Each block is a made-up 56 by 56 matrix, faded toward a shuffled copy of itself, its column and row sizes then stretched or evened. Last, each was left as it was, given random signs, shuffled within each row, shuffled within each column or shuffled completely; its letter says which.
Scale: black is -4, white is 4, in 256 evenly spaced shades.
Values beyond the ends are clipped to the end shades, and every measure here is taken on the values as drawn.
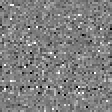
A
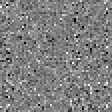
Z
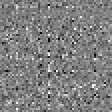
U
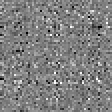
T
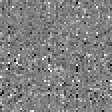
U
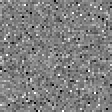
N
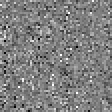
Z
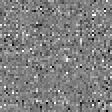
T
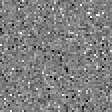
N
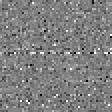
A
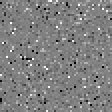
N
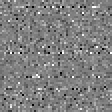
A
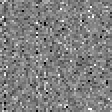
Z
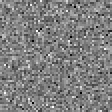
N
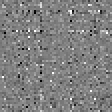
T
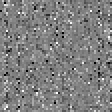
Z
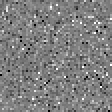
N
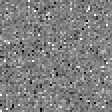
N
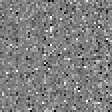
Z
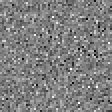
N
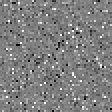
N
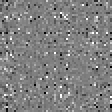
U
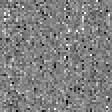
Z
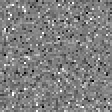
N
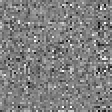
U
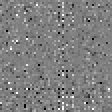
U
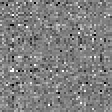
T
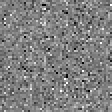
Z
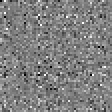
U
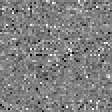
A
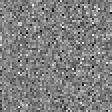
Z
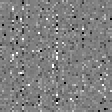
Z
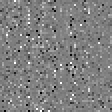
Z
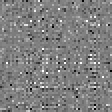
T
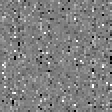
Z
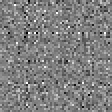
T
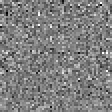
U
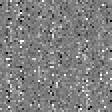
Z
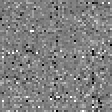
U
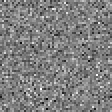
N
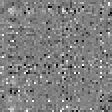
T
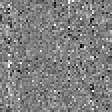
Z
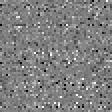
A
